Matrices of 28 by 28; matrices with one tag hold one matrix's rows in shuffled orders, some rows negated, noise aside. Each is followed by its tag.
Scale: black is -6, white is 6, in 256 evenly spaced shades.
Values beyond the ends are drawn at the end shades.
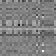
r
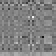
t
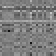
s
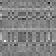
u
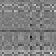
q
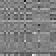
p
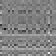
u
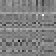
r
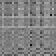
q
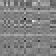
p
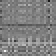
u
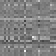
p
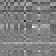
p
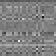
r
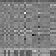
p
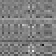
t
